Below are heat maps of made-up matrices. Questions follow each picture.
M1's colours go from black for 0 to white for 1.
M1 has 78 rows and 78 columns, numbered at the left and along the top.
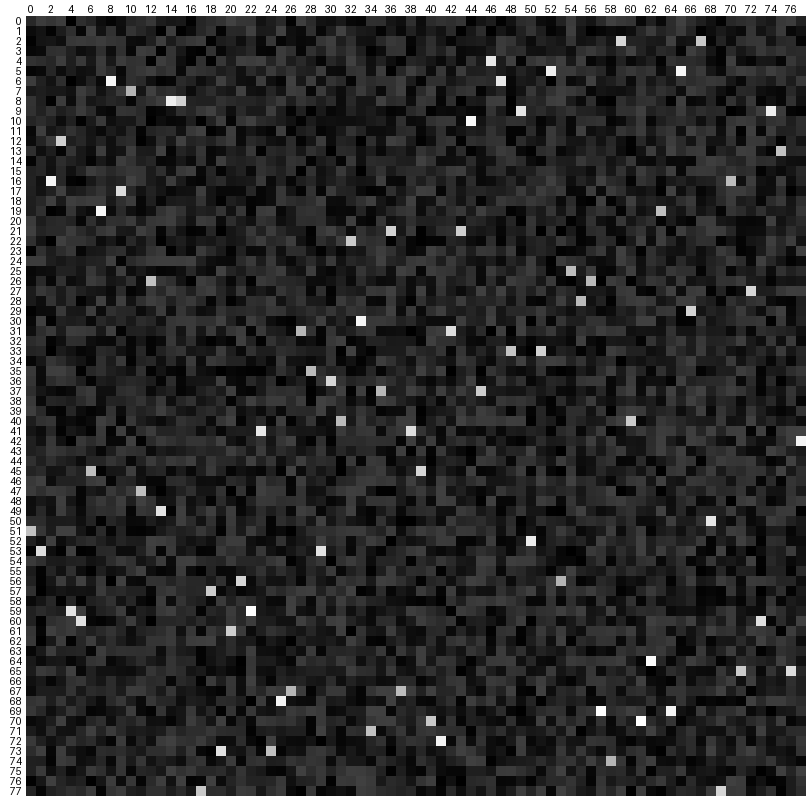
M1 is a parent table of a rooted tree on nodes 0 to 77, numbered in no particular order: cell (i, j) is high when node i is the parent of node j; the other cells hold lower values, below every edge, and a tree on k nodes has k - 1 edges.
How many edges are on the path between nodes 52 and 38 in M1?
8
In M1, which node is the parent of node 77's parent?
31
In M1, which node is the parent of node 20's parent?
70
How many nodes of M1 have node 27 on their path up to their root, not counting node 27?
4
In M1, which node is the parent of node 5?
60
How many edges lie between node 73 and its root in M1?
4
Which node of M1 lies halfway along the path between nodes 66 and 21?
53
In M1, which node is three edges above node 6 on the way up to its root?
67
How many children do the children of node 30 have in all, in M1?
2
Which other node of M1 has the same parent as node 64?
57
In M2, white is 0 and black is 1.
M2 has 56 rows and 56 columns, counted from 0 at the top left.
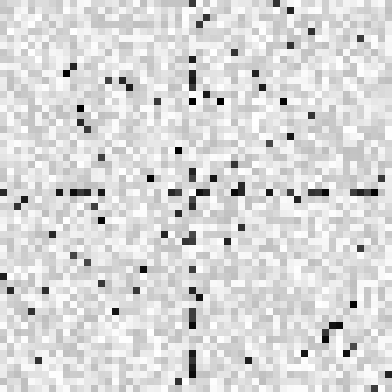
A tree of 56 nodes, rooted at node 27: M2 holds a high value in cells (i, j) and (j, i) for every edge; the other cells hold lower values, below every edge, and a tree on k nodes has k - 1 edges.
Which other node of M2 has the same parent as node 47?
48
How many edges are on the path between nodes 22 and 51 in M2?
3
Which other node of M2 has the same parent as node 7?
23
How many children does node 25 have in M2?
3
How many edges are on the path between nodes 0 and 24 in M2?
2
